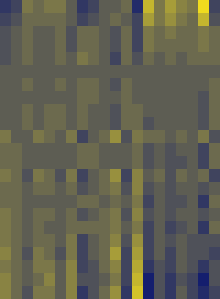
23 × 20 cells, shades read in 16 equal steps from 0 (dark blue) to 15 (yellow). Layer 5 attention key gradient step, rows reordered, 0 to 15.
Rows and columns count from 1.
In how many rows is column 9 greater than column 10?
8
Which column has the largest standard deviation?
19
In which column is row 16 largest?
13
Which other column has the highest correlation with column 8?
20
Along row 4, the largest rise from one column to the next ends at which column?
14
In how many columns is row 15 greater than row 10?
7
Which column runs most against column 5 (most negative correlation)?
9
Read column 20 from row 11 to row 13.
4 6 6
